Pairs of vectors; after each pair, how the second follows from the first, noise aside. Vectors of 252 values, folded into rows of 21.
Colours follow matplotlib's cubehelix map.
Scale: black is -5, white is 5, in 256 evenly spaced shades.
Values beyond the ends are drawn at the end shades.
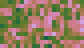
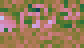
reversed, partly zeroed.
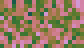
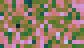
copied.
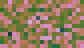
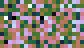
wrapped around, scaled up.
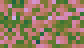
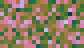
negated.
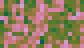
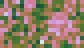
negated.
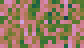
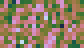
reversed, negated.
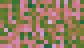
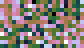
negated, scaled up.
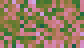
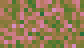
negated, shrunk.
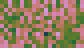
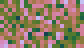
copied.
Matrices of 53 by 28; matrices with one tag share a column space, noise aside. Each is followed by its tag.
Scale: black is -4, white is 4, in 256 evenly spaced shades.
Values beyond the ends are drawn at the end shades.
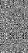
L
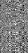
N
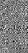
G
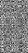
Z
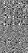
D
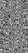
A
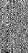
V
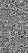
N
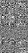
D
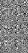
G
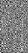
Z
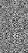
L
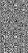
N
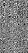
D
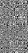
D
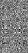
G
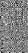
D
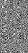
L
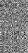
N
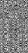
Z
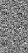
G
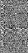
G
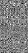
D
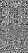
D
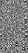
Z
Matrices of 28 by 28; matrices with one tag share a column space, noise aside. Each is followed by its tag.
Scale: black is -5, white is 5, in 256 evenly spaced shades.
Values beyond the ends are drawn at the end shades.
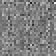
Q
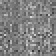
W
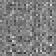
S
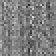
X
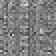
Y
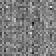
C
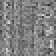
X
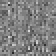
S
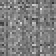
C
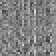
S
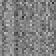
Q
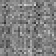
X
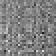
W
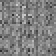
X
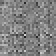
W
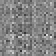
W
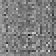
W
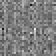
Y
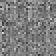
C
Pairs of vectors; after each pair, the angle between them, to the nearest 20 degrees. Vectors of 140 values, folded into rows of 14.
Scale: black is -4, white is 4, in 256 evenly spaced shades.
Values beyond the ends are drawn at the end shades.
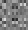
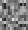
140 degrees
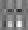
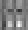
20 degrees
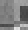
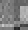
160 degrees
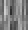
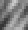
100 degrees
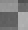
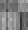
140 degrees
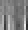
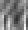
40 degrees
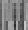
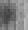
80 degrees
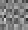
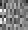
40 degrees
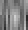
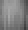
100 degrees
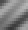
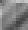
40 degrees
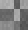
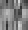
120 degrees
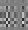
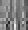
60 degrees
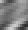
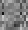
120 degrees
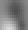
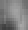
160 degrees
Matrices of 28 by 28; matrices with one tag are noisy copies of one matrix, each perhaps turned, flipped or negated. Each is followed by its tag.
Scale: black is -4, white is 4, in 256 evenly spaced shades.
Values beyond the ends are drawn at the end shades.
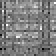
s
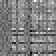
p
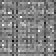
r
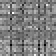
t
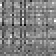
p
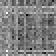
s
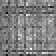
s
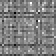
r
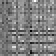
p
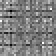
t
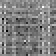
s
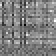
p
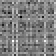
r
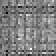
s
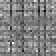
t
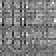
p
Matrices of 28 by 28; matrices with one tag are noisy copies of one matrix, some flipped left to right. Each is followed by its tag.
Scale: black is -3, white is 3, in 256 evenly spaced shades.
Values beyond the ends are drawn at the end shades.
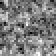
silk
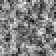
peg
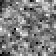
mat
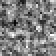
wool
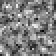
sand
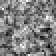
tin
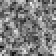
peg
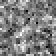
tin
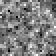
mat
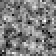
tin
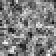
sand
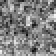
silk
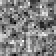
wool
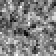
silk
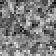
silk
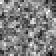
mat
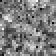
tin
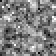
tin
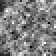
mat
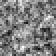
tin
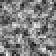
sand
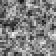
wool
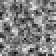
peg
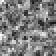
wool
